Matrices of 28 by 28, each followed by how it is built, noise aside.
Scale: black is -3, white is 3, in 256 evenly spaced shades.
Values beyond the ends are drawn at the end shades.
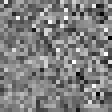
upper triangular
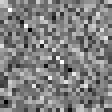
diagonal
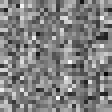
blocks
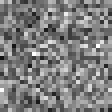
blocks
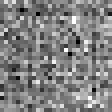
blocks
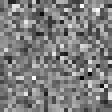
upper triangular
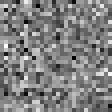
uneven columns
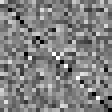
diagonal
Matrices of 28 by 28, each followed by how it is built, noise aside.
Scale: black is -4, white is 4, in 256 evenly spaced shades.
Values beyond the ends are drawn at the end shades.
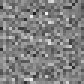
repeating rows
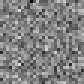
repeating rows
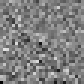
lower triangular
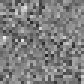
block diagonal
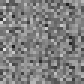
repeating rows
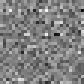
uneven rows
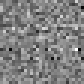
uneven rows
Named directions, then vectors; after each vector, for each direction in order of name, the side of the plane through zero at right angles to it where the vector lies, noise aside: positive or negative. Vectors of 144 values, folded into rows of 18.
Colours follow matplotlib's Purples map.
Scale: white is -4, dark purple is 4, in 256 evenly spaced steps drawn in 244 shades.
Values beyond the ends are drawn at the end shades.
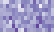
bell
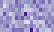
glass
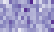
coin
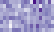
positive, negative, positive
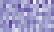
negative, positive, negative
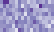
negative, negative, negative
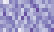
positive, positive, positive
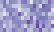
positive, negative, negative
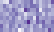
positive, positive, negative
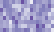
positive, negative, negative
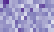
negative, negative, negative
